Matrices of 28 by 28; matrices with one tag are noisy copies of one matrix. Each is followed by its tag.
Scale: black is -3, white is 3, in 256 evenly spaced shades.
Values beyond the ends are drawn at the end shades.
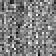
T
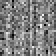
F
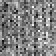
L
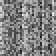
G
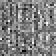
L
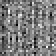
L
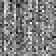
T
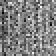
L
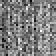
L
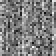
G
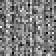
F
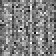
F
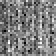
L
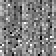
G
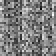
G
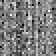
T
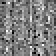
F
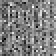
L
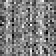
F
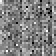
G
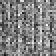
L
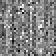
F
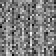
F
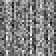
F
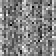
G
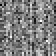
F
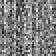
T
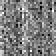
G
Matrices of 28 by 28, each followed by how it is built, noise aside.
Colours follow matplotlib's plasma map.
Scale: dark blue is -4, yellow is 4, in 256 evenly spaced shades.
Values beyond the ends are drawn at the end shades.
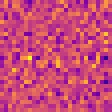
low rank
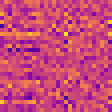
low rank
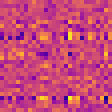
low rank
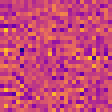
low rank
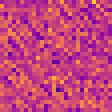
Toeplitz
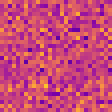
low rank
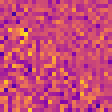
lower triangular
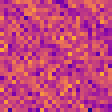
Toeplitz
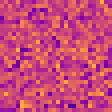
low rank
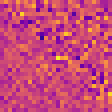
upper triangular
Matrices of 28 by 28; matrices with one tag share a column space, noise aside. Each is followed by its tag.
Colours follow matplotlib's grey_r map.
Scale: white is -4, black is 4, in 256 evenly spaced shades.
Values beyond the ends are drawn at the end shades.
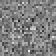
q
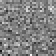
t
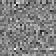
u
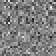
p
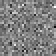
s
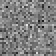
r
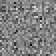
t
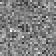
r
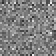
u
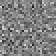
s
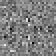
q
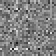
u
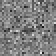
r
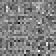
t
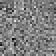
t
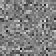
u
